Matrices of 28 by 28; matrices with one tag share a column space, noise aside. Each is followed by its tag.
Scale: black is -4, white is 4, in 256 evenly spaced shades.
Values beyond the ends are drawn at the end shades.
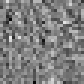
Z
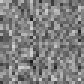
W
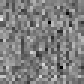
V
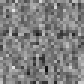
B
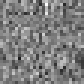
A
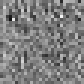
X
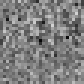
Z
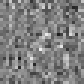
B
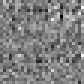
X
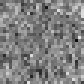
A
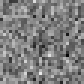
W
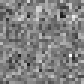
X
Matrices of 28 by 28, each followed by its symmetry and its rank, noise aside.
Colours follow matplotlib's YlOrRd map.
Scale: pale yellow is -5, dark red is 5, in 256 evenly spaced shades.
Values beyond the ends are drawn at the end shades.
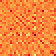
symmetric, rank four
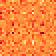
antisymmetric, rank four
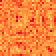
symmetric, rank four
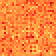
no symmetry, rank six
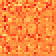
no symmetry, rank four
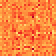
no symmetry, rank five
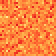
no symmetry, rank six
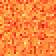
antisymmetric, rank six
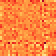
no symmetry, rank four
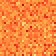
symmetric, rank five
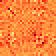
symmetric, rank five
